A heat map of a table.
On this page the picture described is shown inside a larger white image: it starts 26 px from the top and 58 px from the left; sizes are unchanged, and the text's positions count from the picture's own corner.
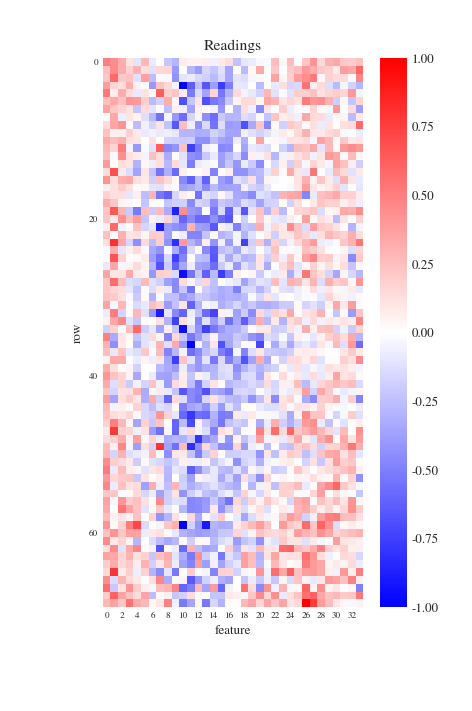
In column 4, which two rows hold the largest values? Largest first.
59, 34
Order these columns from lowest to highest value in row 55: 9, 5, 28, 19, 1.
5, 19, 9, 1, 28
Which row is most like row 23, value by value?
19
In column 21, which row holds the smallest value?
8
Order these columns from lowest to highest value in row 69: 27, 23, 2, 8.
2, 23, 8, 27
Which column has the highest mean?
0
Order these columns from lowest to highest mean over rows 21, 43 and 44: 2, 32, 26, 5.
5, 26, 32, 2
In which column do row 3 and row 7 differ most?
7
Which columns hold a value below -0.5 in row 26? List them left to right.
7, 9, 14
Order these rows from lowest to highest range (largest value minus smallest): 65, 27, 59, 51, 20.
51, 20, 65, 27, 59
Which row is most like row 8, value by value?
38
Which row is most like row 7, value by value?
24
